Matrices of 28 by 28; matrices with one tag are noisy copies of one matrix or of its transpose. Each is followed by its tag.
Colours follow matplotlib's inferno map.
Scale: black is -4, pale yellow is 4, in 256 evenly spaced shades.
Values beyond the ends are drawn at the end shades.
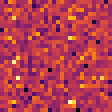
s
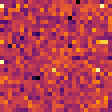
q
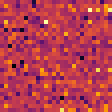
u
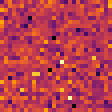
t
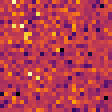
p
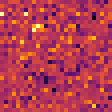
p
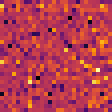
q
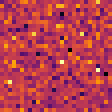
t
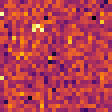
p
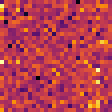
q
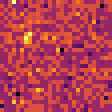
p
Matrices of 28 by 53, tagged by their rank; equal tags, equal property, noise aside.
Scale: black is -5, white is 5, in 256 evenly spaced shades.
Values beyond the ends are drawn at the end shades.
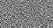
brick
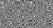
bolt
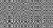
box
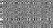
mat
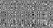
brick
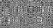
bolt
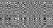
mat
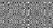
mat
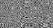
bolt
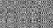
box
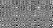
box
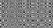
mat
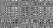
mat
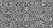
brick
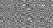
box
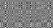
mat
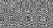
box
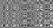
mat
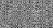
bolt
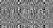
mat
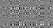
mat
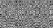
bolt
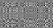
mat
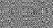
bolt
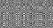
mat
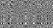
box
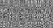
brick
